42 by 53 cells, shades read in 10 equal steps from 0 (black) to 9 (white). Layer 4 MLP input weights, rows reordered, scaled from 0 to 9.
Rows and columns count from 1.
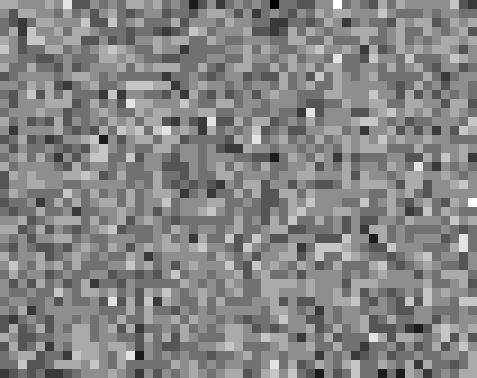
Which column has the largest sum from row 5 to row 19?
42
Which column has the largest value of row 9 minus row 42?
36
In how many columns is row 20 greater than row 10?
22
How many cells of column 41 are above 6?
2
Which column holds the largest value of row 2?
43
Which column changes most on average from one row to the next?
47
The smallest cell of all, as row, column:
1, 31
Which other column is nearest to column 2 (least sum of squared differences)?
49
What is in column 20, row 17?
4
